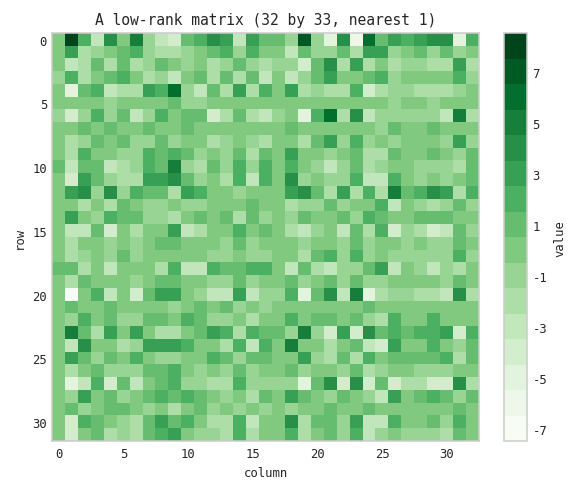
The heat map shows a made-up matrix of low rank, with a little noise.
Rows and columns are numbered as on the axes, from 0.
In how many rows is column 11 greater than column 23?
10
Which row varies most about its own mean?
0
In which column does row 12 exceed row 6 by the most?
19
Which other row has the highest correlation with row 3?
29
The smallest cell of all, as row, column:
20, 1
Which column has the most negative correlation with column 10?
25
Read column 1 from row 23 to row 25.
5 -3 3
